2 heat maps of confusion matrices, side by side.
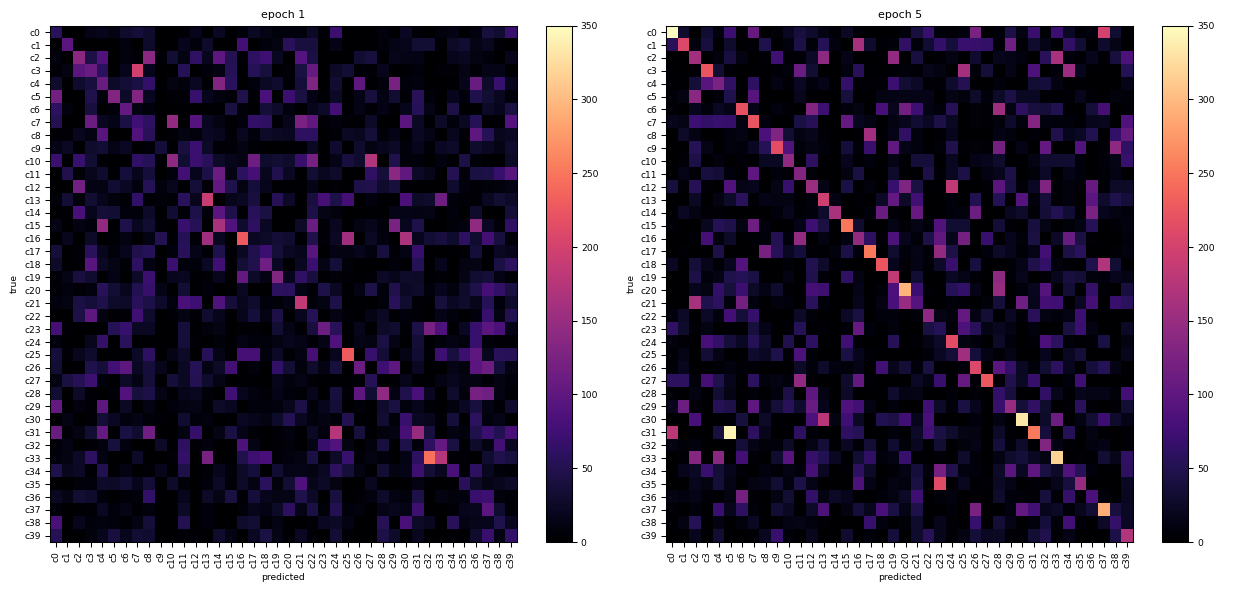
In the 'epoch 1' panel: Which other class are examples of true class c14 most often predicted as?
c2
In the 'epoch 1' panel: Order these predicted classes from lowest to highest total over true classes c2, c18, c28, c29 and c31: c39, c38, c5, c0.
c5, c38, c39, c0
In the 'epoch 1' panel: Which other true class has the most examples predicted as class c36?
c15
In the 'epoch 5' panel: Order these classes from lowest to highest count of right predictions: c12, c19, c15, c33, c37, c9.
c12, c19, c9, c15, c37, c33
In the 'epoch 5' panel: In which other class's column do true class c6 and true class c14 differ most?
c28
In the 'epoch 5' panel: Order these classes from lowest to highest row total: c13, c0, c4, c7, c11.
c11, c4, c13, c7, c0
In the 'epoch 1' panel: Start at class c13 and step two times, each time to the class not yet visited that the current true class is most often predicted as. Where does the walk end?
c32
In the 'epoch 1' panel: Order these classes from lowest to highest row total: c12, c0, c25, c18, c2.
c0, c12, c18, c2, c25
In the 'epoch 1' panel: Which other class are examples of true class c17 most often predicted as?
c22
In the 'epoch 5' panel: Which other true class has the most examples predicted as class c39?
c8
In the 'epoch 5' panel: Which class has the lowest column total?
c14
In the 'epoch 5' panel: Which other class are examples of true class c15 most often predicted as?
c7
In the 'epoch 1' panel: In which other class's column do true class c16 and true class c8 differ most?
c30
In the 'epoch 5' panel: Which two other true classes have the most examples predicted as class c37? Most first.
c0, c18
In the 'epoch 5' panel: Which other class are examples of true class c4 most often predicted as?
c3
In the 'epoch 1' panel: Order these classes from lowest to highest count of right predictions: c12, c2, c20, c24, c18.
c12, c20, c24, c18, c2
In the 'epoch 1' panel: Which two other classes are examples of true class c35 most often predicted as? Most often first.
c21, c18
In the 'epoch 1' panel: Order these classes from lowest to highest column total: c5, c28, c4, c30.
c5, c28, c30, c4
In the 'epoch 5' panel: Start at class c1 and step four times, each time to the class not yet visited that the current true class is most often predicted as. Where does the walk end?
c31
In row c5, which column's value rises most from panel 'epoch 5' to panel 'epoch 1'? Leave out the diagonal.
c0
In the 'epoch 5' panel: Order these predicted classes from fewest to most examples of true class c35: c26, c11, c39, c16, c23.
c26, c39, c11, c16, c23
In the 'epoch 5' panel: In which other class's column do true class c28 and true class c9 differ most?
c38
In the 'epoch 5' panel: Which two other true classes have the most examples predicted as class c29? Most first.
c1, c34
